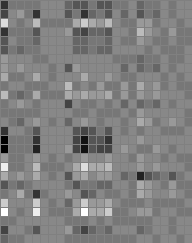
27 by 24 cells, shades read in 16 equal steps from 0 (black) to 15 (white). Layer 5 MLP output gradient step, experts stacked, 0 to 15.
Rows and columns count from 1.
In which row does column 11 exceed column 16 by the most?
24
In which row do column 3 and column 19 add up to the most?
22
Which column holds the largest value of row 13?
18
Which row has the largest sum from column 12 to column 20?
19
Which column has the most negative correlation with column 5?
7
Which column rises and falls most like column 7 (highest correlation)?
8
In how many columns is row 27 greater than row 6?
11
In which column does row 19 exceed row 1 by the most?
1
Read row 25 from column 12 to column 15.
8 7 8 7
